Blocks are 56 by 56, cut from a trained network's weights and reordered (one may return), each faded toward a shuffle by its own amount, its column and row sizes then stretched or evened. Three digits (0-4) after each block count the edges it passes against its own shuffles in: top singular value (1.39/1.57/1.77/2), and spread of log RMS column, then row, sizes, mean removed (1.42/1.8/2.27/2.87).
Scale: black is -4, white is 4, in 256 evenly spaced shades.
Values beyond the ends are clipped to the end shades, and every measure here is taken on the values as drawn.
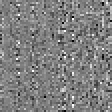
0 4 0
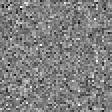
0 2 0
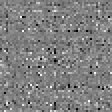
0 1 3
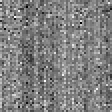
3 2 0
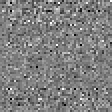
0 1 3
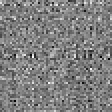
3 1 3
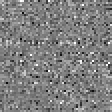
0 1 3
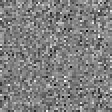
0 3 1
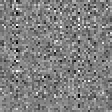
4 3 2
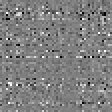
1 3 4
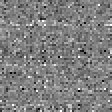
0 0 2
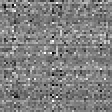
2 2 2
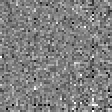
0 2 0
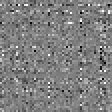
0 3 3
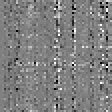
2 4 2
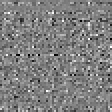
0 1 4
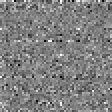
1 0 3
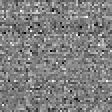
1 0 2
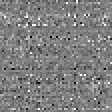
1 0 3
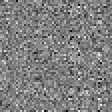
3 2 2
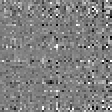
2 3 4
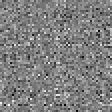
0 2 3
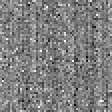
2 0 1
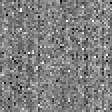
1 0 0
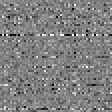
2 0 4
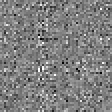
2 3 2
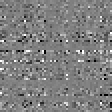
1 3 4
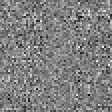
1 2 1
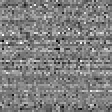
3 0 3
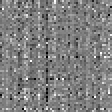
3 3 2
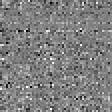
0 2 4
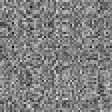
4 1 1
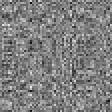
4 3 1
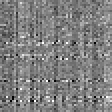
4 0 3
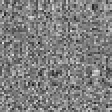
3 0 1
